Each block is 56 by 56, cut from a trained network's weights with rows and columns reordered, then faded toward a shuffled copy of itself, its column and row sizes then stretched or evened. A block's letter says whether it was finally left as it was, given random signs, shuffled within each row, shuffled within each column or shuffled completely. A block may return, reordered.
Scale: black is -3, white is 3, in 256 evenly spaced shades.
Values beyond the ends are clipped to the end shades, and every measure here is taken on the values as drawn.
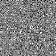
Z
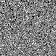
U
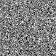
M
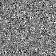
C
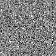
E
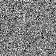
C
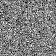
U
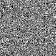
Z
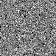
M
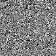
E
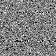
C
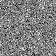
U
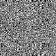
Z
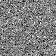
U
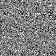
E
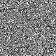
E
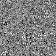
E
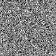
E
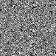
E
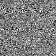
E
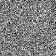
Z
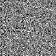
Z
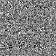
E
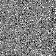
M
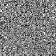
Z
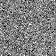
U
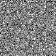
E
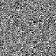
Z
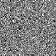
Z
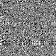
Z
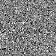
E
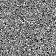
U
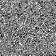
C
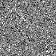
M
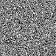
M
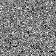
C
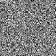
Z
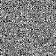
Z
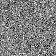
U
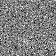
U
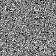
E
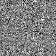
E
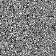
E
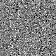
M
